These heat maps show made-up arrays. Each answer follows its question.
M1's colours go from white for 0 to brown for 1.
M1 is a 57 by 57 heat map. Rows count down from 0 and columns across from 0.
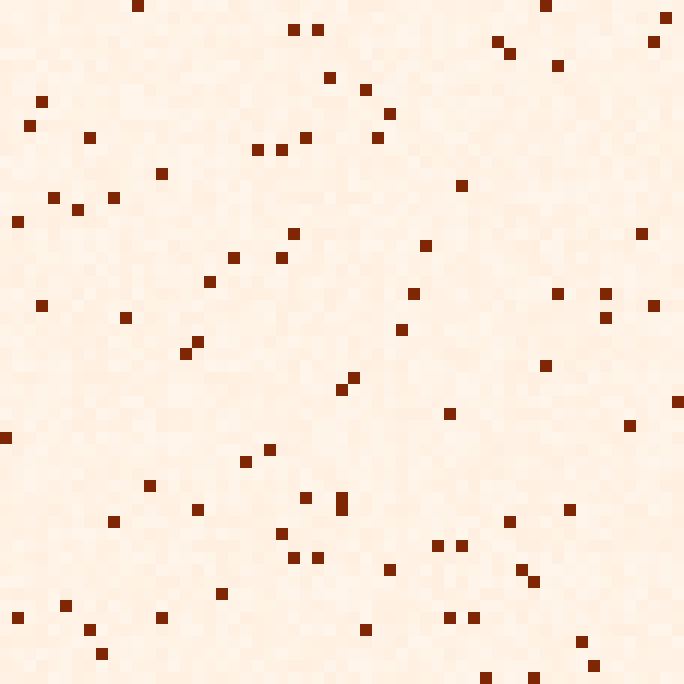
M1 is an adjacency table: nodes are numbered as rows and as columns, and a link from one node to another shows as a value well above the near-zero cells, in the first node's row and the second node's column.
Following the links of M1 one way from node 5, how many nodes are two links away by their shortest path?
2
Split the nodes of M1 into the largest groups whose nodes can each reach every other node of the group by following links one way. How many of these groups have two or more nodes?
6
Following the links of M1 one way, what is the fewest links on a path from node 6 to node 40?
4
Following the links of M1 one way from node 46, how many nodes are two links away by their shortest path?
3
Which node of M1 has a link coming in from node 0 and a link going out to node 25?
node 11
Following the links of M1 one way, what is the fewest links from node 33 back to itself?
7
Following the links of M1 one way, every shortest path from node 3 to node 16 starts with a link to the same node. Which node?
node 41
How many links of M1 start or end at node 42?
5
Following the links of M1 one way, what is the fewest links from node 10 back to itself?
3
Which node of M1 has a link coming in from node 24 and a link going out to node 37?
node 34
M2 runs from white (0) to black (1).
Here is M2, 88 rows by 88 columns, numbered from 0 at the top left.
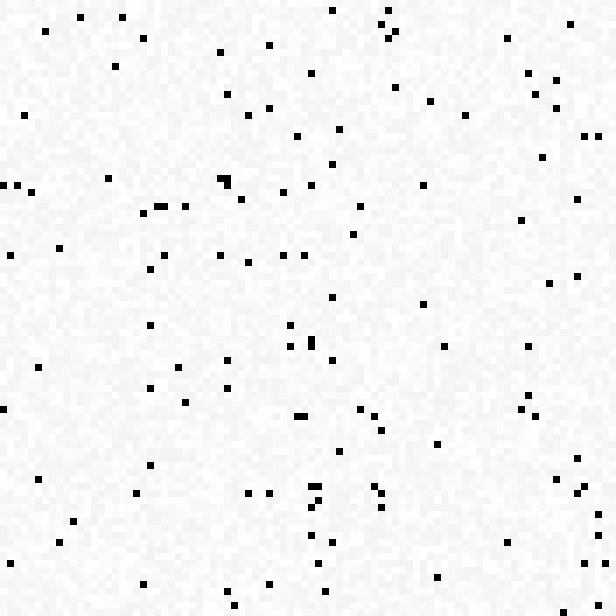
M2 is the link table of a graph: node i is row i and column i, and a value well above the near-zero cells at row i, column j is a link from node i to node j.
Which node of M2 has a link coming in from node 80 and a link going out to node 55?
node 1
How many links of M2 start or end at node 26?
7
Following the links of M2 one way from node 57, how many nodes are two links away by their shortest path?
5
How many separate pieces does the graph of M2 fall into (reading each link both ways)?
3
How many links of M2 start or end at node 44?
7
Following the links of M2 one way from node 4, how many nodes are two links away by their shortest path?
2
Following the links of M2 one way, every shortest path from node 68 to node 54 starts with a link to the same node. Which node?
node 5
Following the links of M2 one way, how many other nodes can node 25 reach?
10
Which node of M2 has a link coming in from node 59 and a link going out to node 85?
node 76
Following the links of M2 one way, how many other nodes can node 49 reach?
5
